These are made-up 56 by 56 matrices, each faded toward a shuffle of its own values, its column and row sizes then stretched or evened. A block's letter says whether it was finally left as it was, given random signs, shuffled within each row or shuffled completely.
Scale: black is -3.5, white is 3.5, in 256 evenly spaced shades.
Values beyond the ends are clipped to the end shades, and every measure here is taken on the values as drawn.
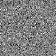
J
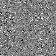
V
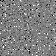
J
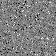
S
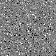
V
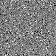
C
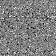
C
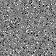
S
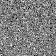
S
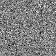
C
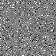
J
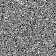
S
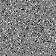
C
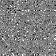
J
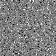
S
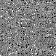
J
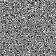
V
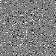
J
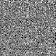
J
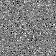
C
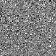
J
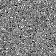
S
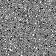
S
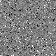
S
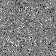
C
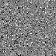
J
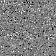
C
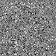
V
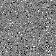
V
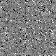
V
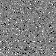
C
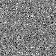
C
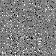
J
